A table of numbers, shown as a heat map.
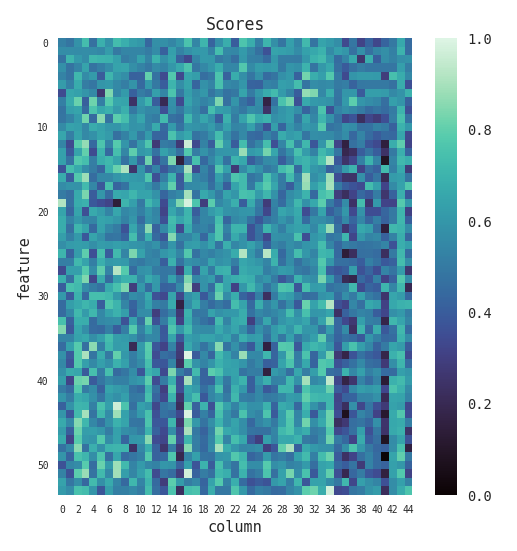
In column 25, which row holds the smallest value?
47
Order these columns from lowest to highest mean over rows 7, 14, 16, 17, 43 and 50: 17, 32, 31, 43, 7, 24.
24, 17, 32, 43, 7, 31
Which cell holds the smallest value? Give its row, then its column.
49, 41
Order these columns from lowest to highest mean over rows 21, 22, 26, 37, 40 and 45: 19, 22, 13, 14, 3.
13, 19, 22, 14, 3
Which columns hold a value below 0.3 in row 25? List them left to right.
36, 37, 41
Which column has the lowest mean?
41
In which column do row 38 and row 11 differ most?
15
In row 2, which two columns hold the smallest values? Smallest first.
38, 16
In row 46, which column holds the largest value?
16
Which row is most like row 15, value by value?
29
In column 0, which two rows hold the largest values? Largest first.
19, 34
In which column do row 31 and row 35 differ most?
34
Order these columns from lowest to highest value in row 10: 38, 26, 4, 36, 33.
26, 38, 36, 4, 33
